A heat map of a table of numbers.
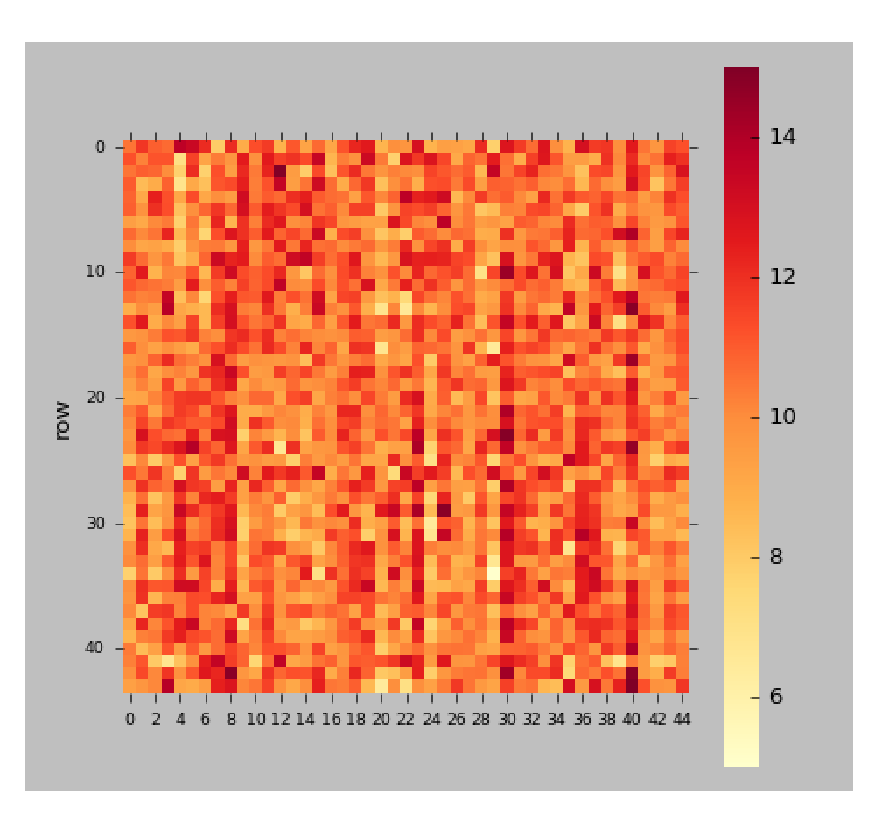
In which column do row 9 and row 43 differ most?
22
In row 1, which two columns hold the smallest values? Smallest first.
4, 21
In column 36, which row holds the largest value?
31
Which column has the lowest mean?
20
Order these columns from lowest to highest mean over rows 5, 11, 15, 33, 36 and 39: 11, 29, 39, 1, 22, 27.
29, 39, 27, 1, 22, 11
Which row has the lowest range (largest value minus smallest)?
15
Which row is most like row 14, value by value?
10
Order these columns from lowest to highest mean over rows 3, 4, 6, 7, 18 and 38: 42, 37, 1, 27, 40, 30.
42, 1, 27, 37, 30, 40
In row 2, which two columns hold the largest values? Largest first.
12, 29
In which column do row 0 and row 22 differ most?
7
